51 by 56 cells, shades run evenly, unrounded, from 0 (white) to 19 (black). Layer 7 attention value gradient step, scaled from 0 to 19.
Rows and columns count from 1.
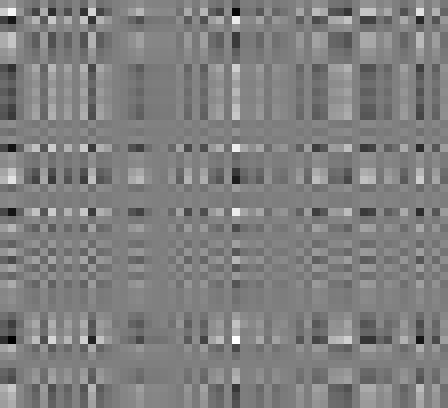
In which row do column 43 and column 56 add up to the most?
2
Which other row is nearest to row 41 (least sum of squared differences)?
33
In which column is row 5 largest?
30
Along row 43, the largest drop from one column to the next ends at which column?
13
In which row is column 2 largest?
43
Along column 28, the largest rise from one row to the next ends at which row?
44
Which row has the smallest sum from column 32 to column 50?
23
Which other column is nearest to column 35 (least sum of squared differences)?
27
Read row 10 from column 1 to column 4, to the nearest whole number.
12 13 10 9
